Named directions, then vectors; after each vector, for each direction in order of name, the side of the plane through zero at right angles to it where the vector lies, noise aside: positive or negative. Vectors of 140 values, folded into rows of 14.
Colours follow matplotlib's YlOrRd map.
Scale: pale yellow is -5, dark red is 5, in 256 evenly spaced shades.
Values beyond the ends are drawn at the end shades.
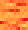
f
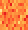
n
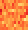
negative, negative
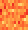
negative, negative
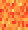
negative, negative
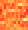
negative, negative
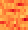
positive, positive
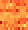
positive, negative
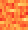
negative, negative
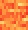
negative, negative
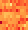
positive, negative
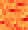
positive, positive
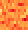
positive, positive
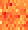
negative, positive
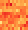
negative, positive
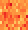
negative, positive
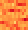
positive, positive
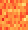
negative, negative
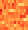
negative, negative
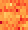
positive, negative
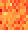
positive, negative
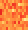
negative, negative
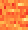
negative, negative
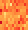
positive, negative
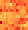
positive, negative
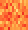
negative, positive
